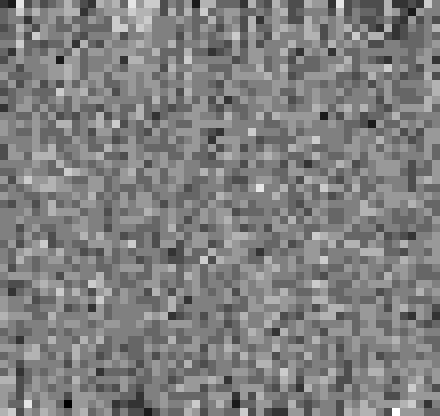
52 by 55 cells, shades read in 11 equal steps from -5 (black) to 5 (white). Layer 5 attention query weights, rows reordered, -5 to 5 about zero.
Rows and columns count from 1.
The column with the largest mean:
40
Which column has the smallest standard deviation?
21
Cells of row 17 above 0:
15
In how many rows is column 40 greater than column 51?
26
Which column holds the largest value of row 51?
4
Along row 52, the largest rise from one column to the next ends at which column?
50
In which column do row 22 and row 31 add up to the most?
17
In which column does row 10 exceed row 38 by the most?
24
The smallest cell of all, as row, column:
51, 9
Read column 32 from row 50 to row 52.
-2 -1 -2
